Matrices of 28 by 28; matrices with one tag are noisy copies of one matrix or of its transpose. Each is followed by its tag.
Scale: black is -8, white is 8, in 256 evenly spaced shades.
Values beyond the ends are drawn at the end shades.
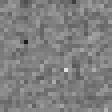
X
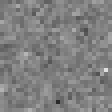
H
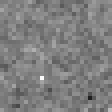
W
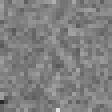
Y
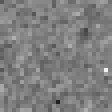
H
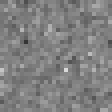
X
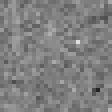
W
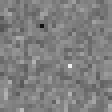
X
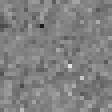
X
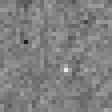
X
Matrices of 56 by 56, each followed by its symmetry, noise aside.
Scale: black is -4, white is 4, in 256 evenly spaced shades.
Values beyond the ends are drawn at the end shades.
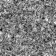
same after a half turn.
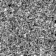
antisymmetric.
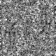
same after a half turn.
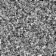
antisymmetric.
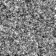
antisymmetric.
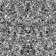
mirrored left to right.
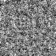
antisymmetric.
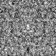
mirrored left to right.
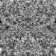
mirrored left to right.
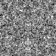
mirrored left to right.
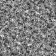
same after a half turn.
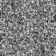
same after a half turn.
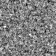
antisymmetric.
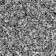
symmetric.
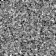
symmetric.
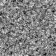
symmetric.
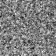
antisymmetric.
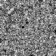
symmetric.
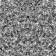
mirrored left to right.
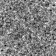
same after a half turn.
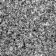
antisymmetric.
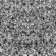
mirrored left to right.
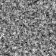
antisymmetric.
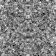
mirrored left to right.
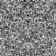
mirrored left to right.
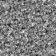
same after a half turn.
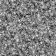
same after a half turn.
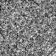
symmetric.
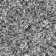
symmetric.
